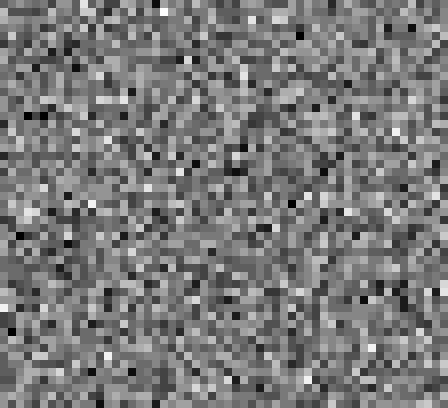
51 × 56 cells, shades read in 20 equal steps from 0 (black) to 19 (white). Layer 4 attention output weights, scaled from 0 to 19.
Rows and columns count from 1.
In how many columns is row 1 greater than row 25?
22
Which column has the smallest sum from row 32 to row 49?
51
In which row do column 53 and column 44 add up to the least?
38
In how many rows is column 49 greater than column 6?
24
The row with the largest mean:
13
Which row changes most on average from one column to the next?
27
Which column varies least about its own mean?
26
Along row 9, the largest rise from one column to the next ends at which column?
6
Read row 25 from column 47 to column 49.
12 15 11
